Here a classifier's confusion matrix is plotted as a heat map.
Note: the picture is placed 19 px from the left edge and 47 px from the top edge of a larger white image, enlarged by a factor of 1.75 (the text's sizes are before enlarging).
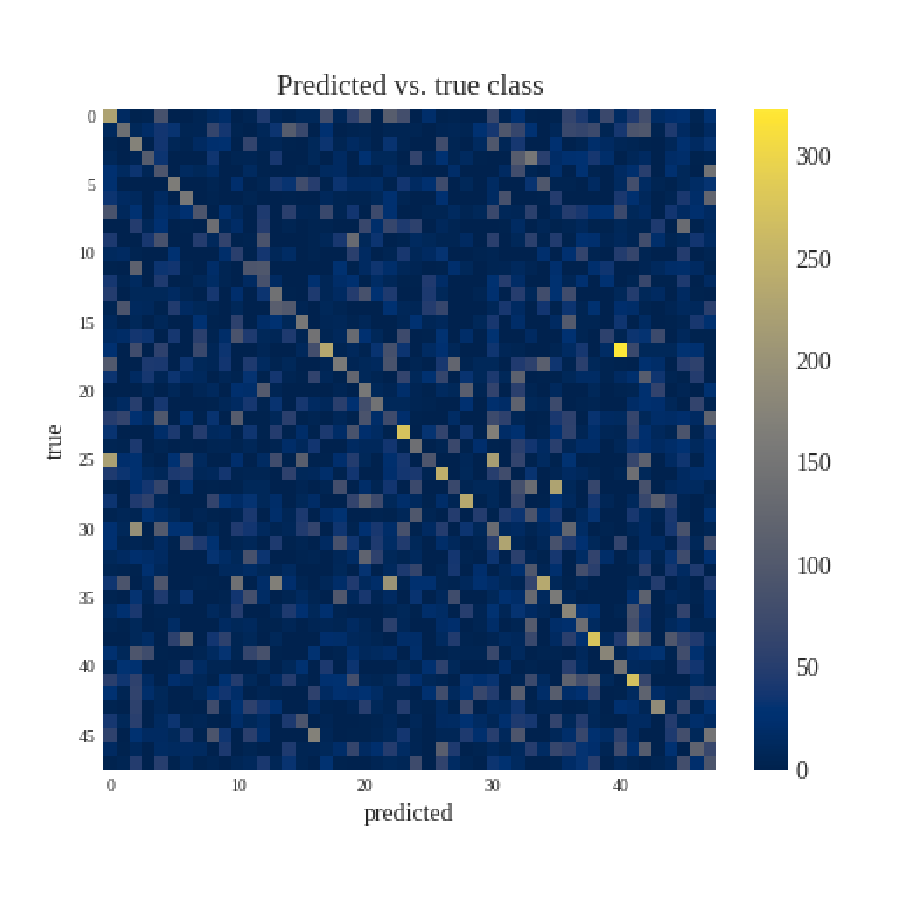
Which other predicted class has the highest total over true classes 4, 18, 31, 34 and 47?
22
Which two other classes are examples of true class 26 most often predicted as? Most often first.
41, 31
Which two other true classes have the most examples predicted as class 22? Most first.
34, 0
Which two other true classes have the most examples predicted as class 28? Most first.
20, 43
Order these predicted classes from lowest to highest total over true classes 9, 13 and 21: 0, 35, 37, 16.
37, 16, 0, 35
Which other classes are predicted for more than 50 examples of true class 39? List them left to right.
2, 3, 11, 12, 30, 45
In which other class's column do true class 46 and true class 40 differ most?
42
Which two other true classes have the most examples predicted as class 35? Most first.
27, 42
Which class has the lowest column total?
29
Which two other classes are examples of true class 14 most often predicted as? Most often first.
13, 1
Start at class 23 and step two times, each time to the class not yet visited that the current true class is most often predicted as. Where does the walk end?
2
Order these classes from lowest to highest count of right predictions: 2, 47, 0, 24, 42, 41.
47, 42, 24, 2, 0, 41
